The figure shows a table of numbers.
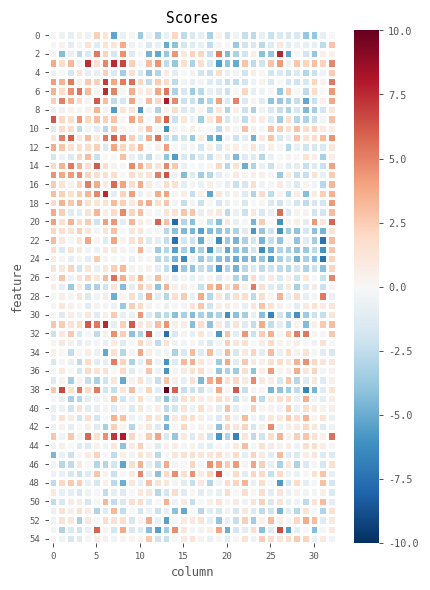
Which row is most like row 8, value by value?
0
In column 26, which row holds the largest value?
2
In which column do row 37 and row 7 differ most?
5
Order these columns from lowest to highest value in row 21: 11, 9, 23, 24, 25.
23, 24, 25, 11, 9
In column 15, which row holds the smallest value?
24
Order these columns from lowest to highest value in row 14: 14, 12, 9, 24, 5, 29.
29, 24, 12, 14, 9, 5
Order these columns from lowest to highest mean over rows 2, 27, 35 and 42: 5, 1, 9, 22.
9, 1, 5, 22
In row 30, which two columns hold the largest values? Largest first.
10, 7
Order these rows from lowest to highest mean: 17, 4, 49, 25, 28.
25, 4, 49, 28, 17
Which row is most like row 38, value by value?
7
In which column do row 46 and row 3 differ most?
8
